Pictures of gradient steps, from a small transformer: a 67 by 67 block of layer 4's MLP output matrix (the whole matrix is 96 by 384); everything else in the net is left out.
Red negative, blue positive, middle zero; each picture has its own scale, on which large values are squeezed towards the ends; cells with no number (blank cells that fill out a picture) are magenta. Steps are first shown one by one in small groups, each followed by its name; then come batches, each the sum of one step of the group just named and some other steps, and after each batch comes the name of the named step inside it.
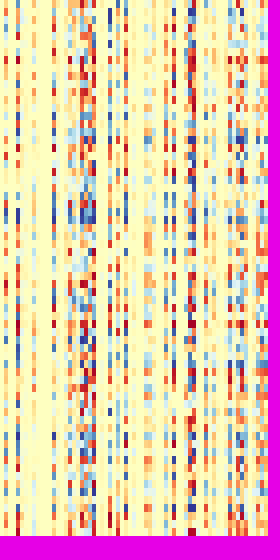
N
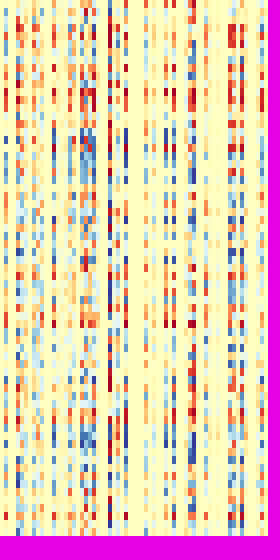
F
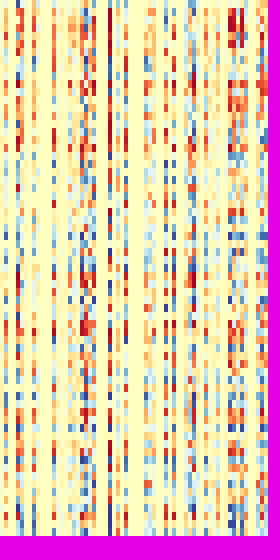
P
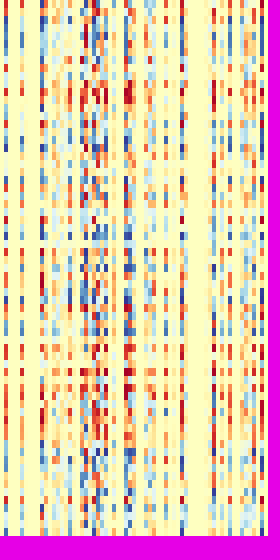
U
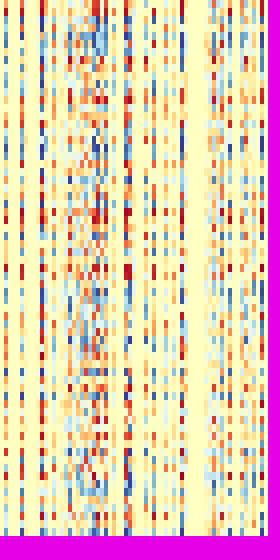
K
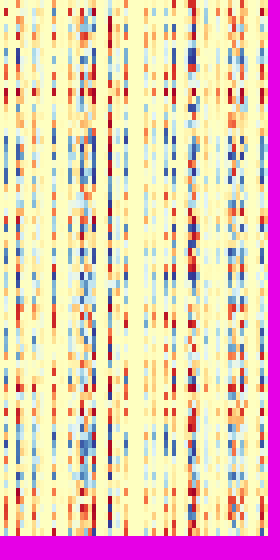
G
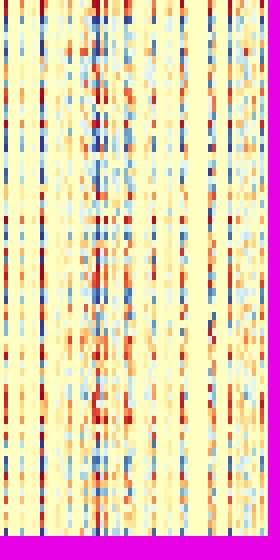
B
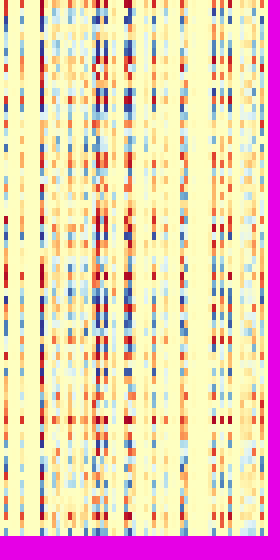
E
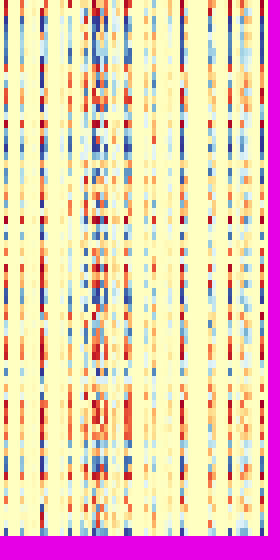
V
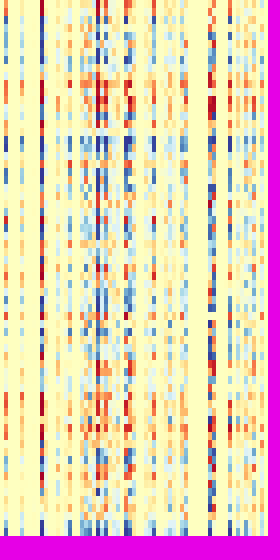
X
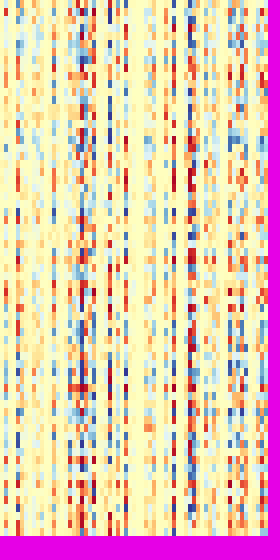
N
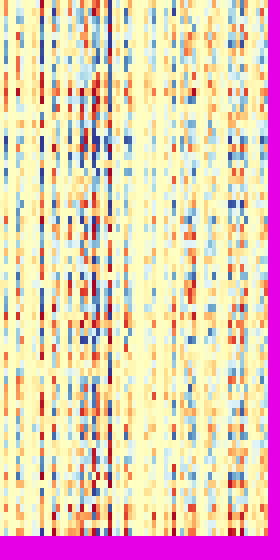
X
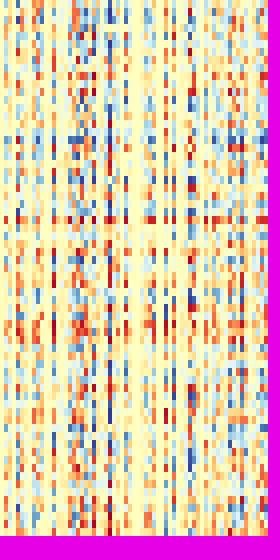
P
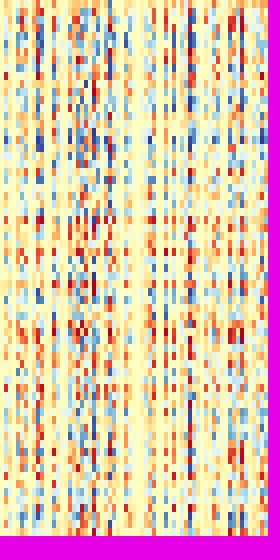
P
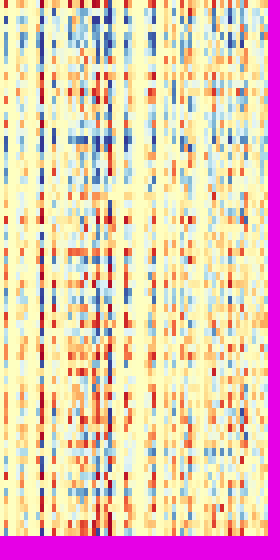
B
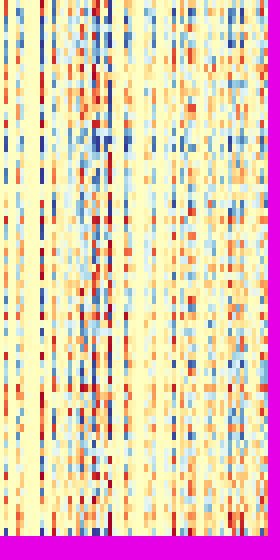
X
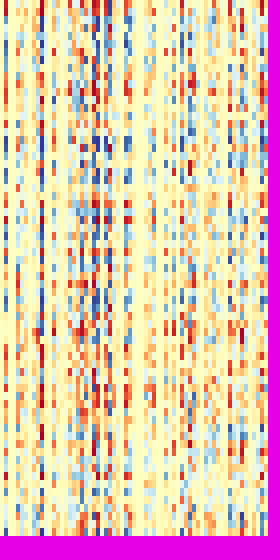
P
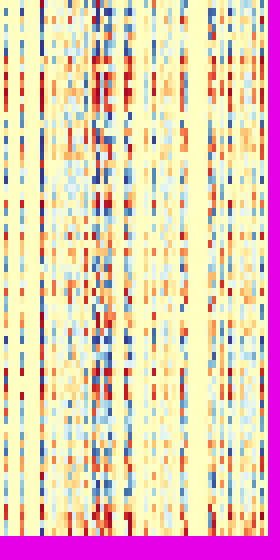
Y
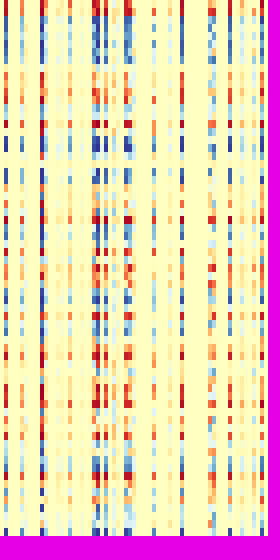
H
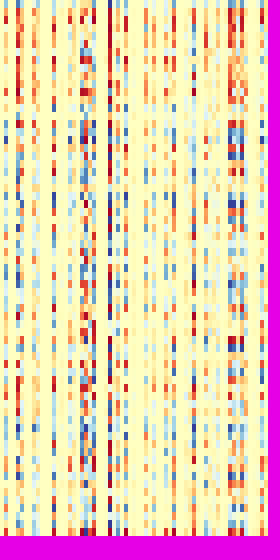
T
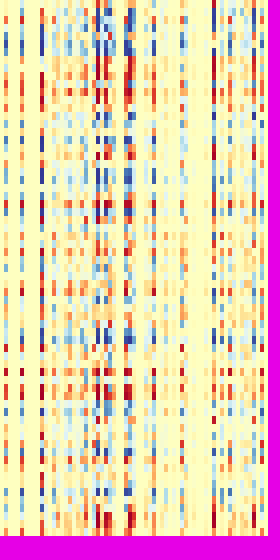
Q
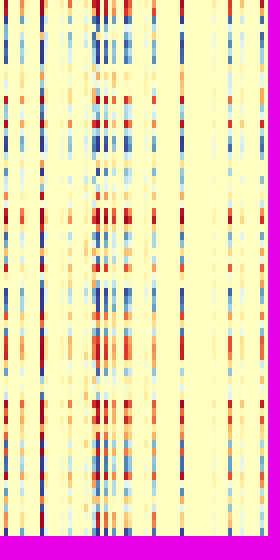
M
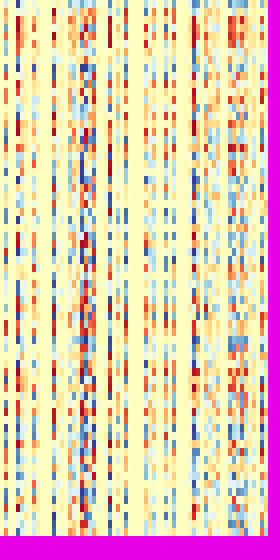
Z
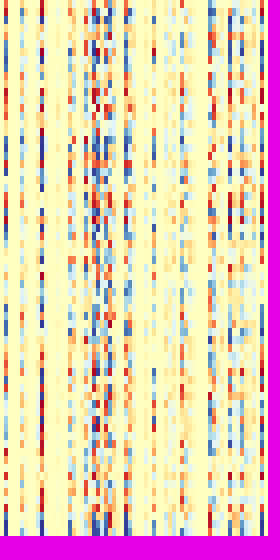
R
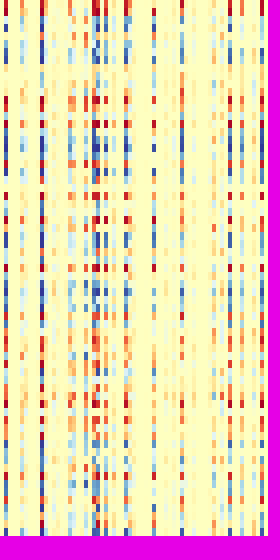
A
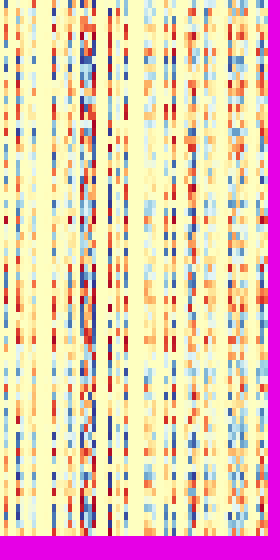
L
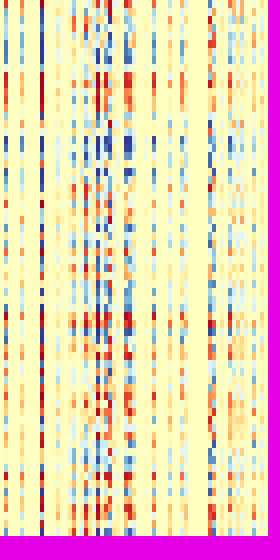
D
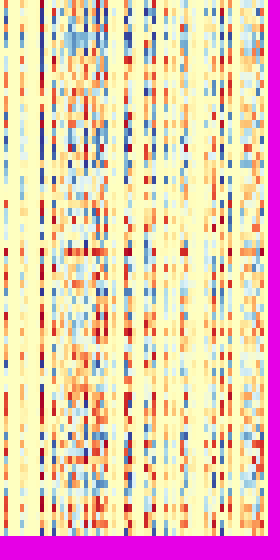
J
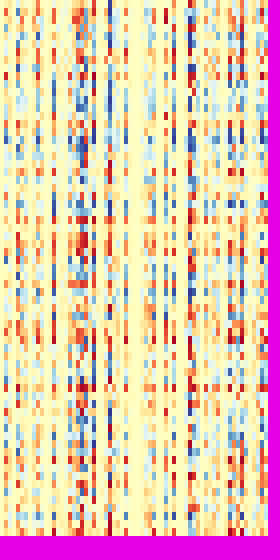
Z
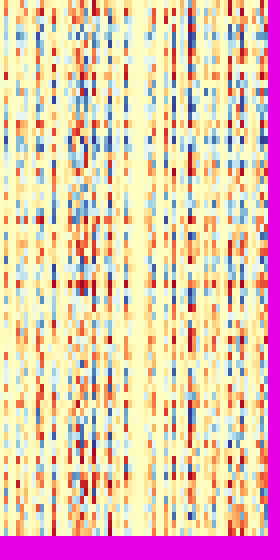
H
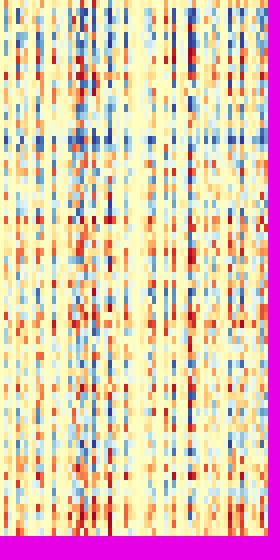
D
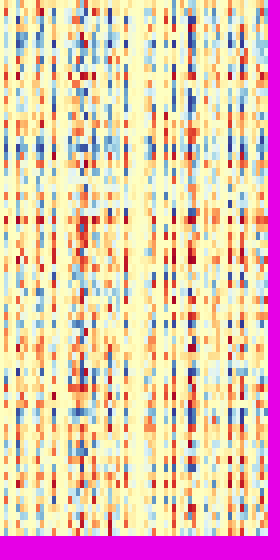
A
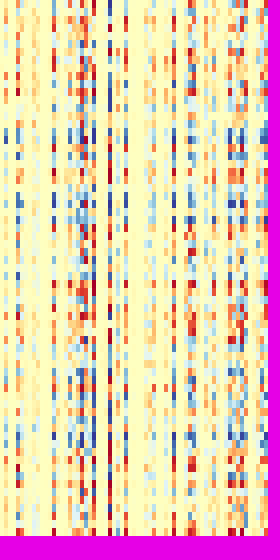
T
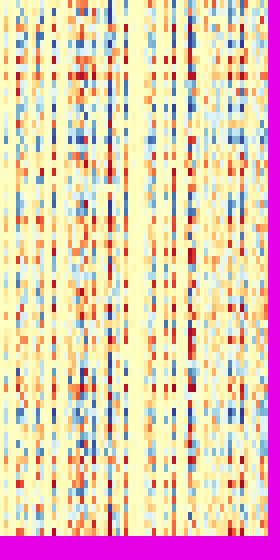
T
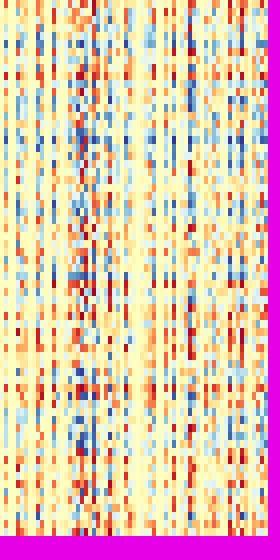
Q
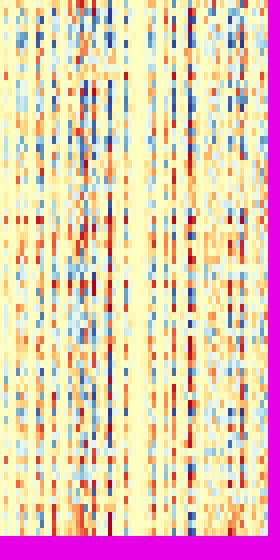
R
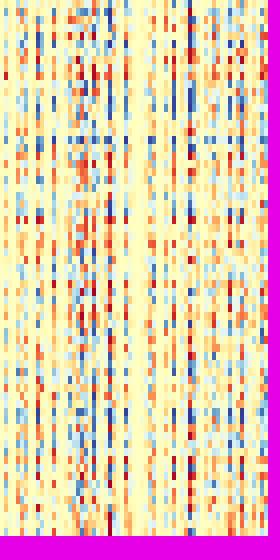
Y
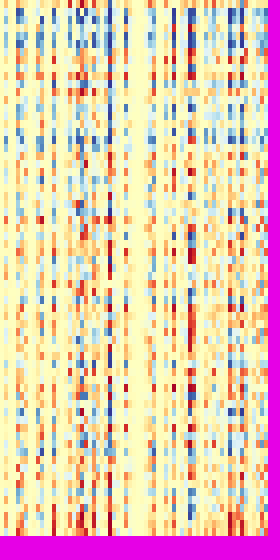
H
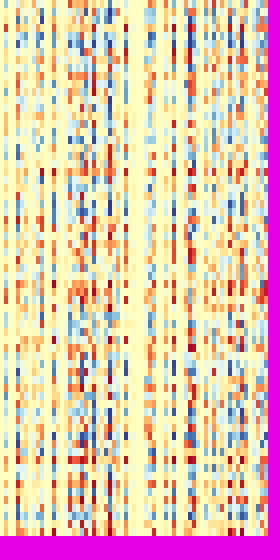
L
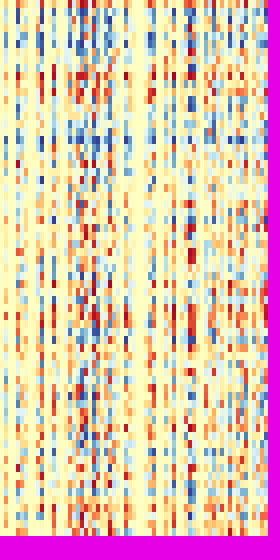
D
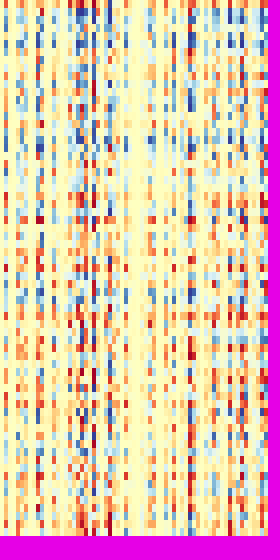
A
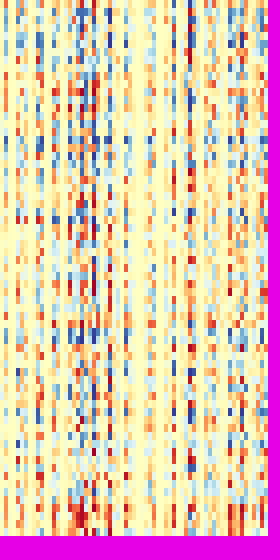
D
